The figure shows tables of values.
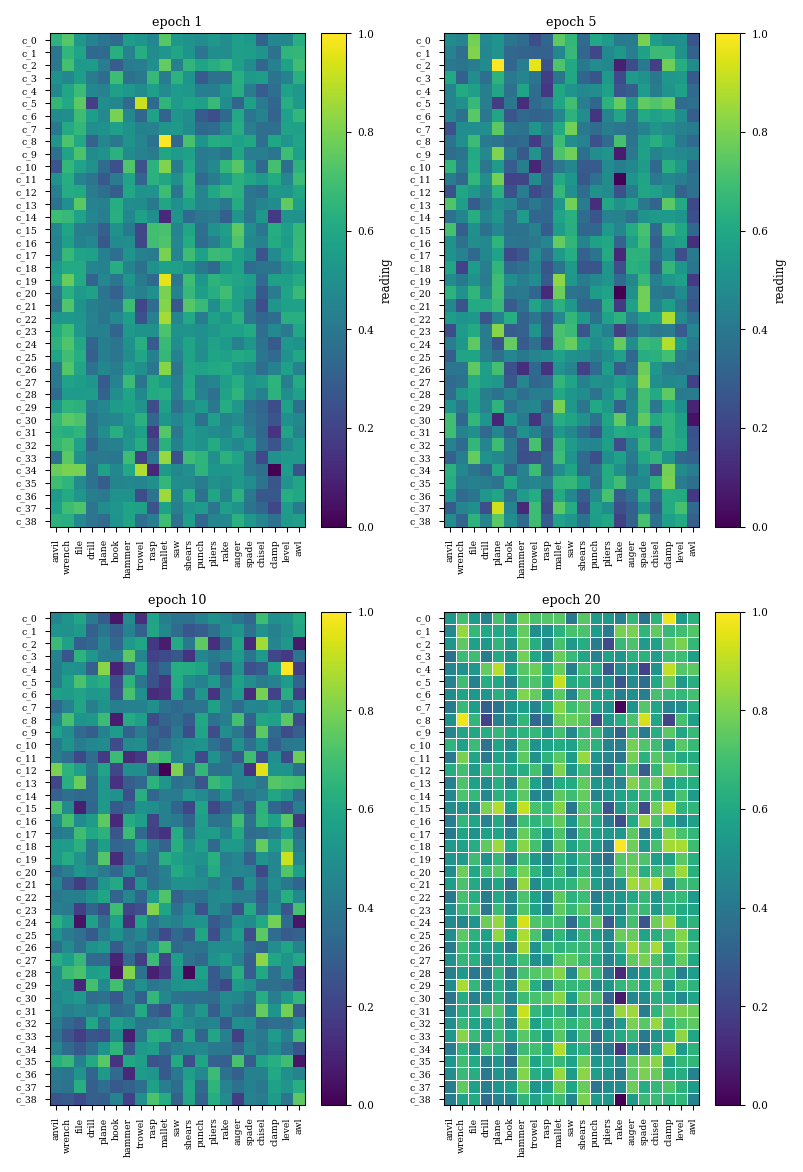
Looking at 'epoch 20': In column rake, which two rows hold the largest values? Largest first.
c_18, c_31
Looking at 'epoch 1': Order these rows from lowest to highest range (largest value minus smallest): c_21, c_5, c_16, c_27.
c_27, c_16, c_21, c_5
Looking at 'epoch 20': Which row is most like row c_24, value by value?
c_15
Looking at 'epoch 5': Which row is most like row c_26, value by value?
c_11
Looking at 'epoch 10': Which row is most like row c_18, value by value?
c_31
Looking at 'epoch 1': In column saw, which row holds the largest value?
c_3
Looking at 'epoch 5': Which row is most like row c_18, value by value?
c_3
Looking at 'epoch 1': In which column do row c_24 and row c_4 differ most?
rasp
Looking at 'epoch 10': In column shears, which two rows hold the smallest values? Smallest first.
c_28, c_3
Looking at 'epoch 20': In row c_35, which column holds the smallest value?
hook
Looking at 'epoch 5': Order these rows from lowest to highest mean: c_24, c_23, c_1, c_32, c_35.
c_23, c_1, c_32, c_35, c_24
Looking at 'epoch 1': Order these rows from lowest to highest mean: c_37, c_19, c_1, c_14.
c_14, c_37, c_1, c_19
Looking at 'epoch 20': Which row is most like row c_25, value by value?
c_20
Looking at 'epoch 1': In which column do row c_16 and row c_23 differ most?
trowel
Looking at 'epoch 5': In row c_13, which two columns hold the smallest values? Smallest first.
punch, awl
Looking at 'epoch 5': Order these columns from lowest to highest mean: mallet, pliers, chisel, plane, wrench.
wrench, chisel, pliers, plane, mallet
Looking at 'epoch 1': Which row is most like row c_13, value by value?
c_9
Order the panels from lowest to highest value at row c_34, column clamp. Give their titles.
epoch 1, epoch 10, epoch 5, epoch 20
